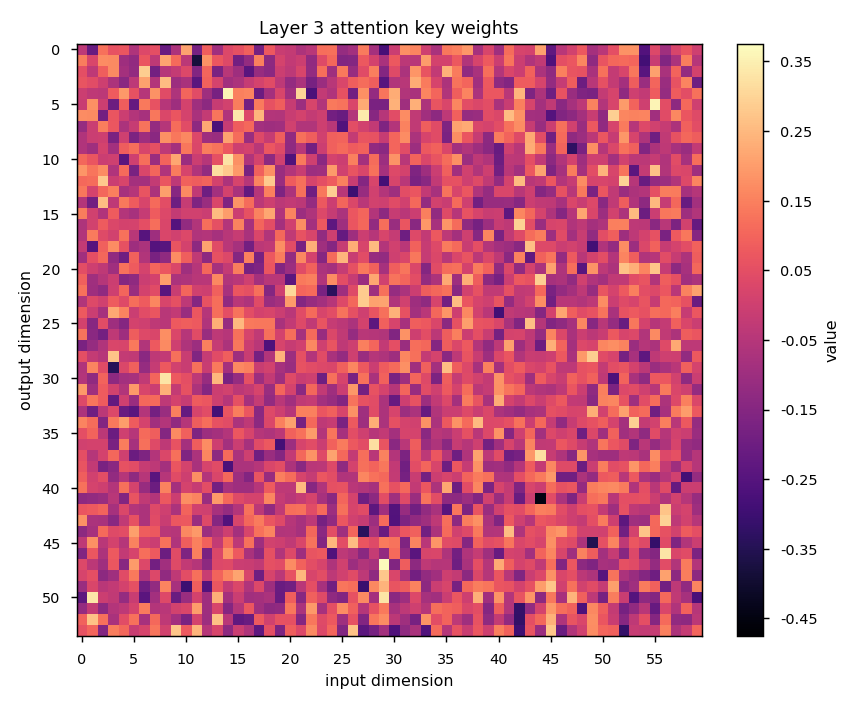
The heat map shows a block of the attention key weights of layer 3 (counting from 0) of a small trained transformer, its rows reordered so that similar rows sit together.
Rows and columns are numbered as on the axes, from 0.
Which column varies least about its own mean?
34
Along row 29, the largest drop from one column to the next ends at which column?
3
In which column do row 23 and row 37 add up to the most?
44
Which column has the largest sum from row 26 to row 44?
45
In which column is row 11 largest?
13
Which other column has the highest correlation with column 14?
30
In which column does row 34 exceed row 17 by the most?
38
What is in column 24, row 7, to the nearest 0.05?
-0.05
